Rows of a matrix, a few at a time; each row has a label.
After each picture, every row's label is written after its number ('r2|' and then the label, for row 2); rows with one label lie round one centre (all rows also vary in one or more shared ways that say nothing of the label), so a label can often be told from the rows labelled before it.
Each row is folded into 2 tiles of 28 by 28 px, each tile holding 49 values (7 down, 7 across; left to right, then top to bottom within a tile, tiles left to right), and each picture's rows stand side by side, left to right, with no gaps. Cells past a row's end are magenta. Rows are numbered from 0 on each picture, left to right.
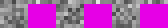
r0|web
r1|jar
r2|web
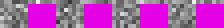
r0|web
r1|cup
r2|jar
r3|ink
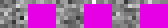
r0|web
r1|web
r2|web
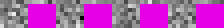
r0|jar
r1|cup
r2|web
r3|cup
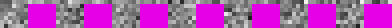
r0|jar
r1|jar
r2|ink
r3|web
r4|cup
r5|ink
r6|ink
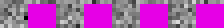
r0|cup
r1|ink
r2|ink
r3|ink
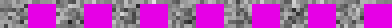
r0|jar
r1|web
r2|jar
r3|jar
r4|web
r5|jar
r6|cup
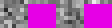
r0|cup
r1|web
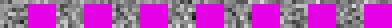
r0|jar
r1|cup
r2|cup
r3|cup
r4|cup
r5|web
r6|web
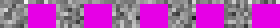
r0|ink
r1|jar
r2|cup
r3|ink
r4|ink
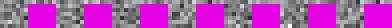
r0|ink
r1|jar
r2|jar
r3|ink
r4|ink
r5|cup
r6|ink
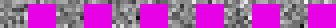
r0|jar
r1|cup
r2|cup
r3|ink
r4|web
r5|ink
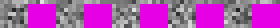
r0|jar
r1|cup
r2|cup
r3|cup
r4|jar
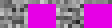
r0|jar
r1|jar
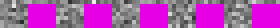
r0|jar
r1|web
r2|web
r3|cup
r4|jar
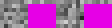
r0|jar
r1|ink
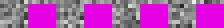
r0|ink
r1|ink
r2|web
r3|ink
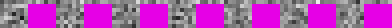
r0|web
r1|ink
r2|ink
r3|jar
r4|web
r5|web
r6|ink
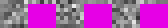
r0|ink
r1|web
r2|cup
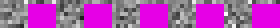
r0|ink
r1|cup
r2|jar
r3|ink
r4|cup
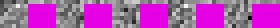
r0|web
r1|ink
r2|jar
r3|web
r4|ink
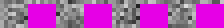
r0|jar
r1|web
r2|jar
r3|web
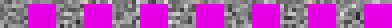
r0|jar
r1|jar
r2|ink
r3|jar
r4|cup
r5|jar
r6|web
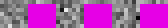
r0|cup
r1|cup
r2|ink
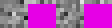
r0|ink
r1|ink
